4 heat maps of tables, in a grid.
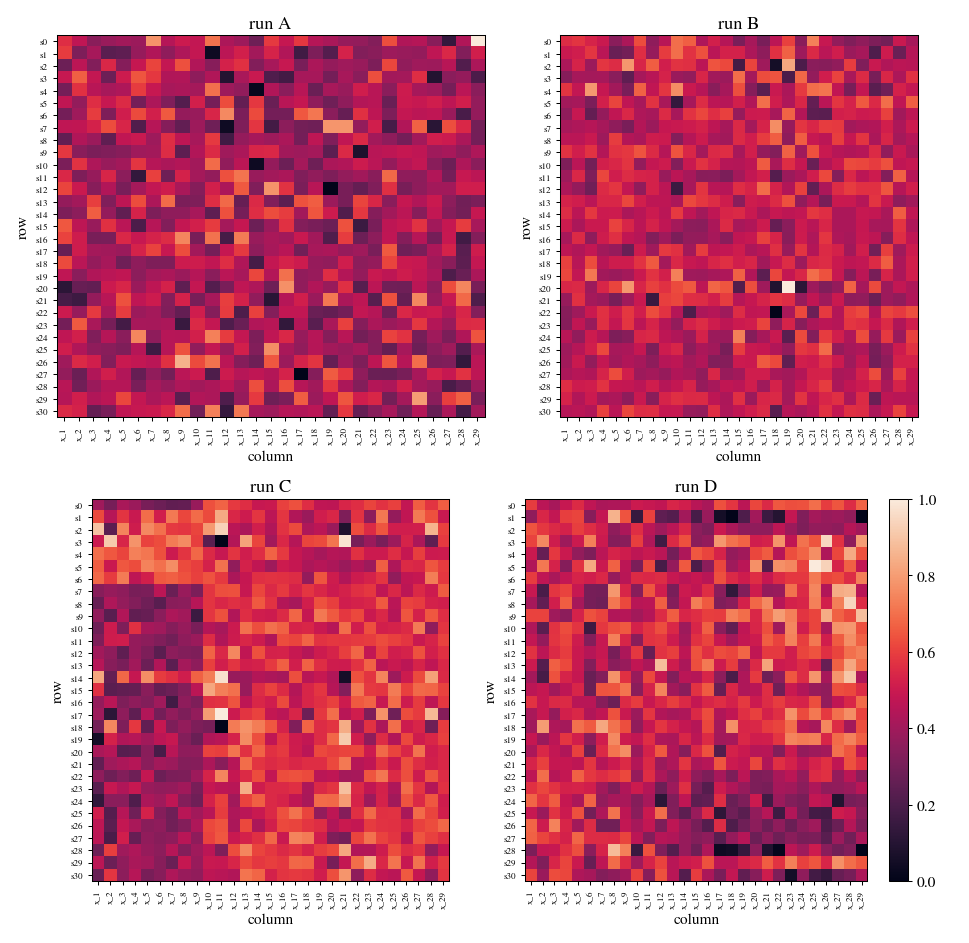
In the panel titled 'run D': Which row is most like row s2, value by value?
s23
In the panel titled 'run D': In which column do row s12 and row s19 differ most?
x_8
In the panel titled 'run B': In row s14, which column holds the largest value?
x_28
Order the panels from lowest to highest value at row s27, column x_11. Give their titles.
run A, run D, run B, run C
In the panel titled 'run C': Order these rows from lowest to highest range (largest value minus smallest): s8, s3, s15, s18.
s8, s15, s18, s3
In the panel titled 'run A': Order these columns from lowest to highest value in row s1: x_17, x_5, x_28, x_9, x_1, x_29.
x_17, x_5, x_28, x_9, x_29, x_1
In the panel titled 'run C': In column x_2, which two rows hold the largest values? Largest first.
s3, s18
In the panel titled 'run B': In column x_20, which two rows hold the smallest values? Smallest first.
s20, s2
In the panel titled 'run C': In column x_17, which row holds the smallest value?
s18
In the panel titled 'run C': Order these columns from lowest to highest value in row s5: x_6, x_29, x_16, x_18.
x_18, x_16, x_29, x_6
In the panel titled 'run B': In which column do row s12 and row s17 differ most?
x_10
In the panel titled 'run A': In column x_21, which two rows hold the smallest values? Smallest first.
s9, s15
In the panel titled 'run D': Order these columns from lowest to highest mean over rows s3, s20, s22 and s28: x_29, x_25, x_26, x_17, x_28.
x_17, x_29, x_28, x_25, x_26
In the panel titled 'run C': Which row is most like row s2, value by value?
s14
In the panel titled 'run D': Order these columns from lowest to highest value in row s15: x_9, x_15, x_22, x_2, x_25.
x_22, x_25, x_2, x_15, x_9
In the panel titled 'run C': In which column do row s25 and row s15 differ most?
x_10
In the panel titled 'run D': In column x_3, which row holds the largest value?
s26
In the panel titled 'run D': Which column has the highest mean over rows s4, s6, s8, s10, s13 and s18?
x_28
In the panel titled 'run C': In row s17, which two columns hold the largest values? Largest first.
x_11, x_28
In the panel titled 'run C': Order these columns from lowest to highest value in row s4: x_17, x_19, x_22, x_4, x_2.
x_19, x_17, x_22, x_2, x_4
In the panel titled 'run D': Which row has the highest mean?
s9
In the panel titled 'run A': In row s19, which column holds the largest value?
x_16
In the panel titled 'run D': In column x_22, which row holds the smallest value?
s28
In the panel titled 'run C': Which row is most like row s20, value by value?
s12
